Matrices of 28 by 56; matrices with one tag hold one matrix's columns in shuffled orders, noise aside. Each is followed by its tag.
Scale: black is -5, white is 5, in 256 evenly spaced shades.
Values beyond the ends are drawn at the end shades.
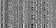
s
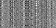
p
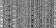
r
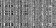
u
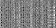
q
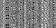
s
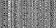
p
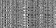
q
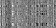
u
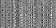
q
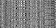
p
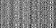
s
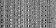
r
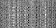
q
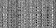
q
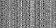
p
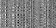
q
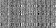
u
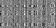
u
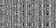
u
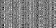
s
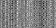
p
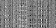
r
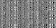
s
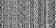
s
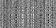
q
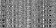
r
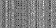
p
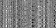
r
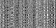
q
